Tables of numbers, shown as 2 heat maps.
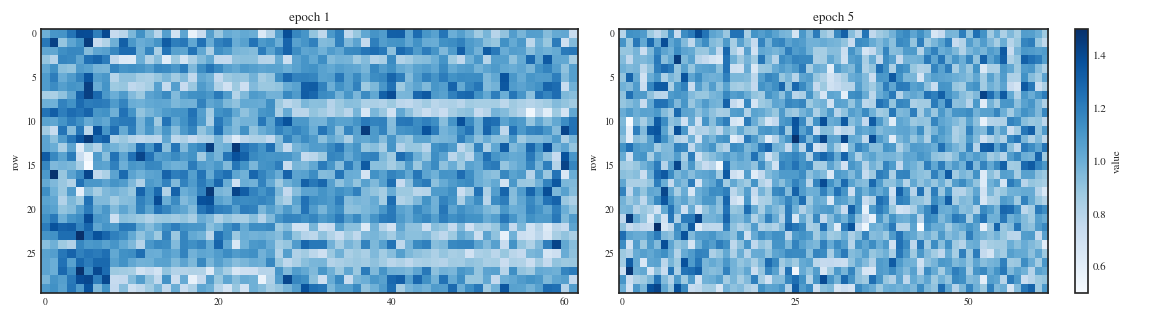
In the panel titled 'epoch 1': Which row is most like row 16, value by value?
1
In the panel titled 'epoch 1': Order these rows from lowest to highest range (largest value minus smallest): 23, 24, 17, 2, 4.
4, 2, 17, 24, 23
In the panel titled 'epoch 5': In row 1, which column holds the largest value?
6
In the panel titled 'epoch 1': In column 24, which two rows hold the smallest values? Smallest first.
27, 12
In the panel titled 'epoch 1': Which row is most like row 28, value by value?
0
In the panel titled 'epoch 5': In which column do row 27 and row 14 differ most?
1
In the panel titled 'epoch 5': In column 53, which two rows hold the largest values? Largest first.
13, 7
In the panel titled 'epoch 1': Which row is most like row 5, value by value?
21
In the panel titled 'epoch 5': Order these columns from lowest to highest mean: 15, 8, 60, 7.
60, 7, 8, 15
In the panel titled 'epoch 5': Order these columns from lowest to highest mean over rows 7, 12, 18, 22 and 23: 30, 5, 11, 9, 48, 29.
11, 48, 30, 9, 29, 5
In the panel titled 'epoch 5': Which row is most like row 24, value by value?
18
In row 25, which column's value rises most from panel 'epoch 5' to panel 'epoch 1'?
16
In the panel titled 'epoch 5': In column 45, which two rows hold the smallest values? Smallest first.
0, 6
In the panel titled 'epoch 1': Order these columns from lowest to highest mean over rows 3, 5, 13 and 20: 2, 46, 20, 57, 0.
20, 2, 0, 57, 46
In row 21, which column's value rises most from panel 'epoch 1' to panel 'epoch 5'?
11
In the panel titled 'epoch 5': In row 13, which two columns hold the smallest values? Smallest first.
32, 28
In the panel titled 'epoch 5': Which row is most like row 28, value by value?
17
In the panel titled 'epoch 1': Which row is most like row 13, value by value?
18
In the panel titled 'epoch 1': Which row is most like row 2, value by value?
10
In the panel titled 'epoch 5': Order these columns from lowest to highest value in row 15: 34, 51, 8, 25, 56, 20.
56, 51, 34, 20, 25, 8
